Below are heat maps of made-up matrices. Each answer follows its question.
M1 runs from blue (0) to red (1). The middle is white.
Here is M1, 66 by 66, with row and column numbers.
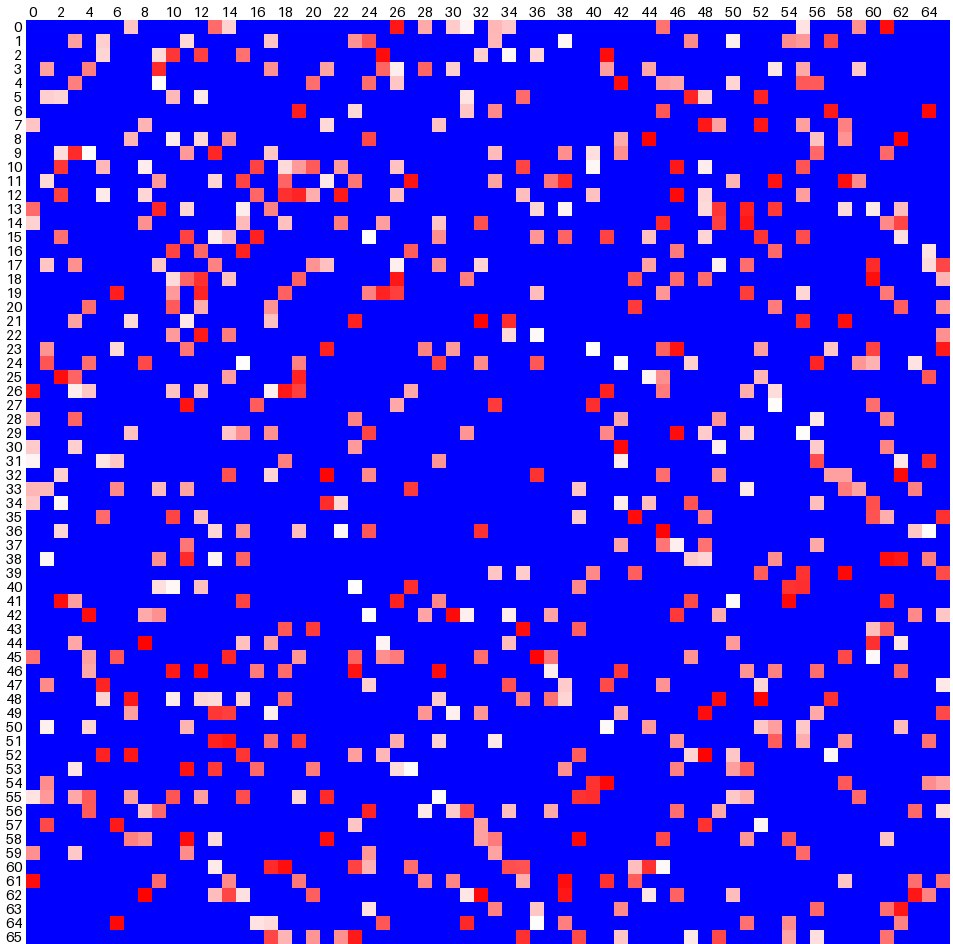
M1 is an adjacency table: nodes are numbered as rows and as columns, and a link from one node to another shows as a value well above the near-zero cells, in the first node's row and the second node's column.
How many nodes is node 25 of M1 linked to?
8
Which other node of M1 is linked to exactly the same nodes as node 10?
node 12
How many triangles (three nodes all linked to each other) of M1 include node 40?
3
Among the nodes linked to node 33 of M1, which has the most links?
node 11
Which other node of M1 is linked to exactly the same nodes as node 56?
node 42
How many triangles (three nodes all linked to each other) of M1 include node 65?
6
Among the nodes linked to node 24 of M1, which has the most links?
node 15
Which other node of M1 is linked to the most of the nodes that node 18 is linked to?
node 35
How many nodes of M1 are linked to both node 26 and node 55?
7
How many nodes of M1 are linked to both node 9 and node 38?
3
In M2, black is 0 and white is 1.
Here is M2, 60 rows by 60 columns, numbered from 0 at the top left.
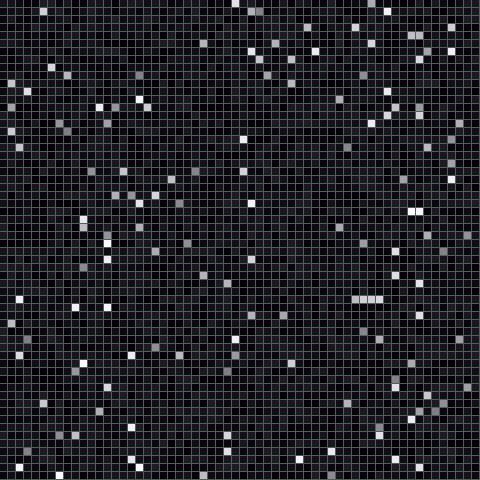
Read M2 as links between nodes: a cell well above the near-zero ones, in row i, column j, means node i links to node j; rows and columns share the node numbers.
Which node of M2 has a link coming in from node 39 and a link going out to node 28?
node 35
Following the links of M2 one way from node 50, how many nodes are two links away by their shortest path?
4
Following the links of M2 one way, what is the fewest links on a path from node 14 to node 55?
5
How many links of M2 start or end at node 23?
1
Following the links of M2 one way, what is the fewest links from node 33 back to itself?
6
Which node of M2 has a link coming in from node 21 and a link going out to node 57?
node 15
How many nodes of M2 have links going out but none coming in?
7
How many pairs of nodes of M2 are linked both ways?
2
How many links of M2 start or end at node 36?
3
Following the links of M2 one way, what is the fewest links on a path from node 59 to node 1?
4
